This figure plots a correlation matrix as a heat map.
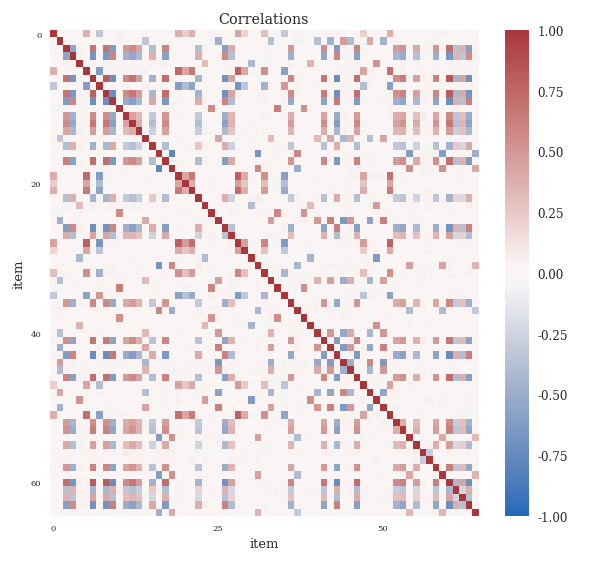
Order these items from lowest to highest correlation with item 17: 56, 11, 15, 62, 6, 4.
15, 4, 56, 62, 11, 6
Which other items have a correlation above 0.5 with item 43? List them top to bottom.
3, 9, 26, 63
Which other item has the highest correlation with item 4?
49
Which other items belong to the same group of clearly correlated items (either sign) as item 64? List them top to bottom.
16, 18, 31, 37, 54, 59
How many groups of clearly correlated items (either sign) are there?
7
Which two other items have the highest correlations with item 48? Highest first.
44, 1
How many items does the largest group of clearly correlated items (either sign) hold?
25
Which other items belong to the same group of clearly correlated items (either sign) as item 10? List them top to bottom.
24, 34, 38
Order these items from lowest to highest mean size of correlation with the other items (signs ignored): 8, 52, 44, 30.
30, 44, 52, 8
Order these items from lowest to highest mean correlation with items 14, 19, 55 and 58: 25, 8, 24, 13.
24, 25, 13, 8
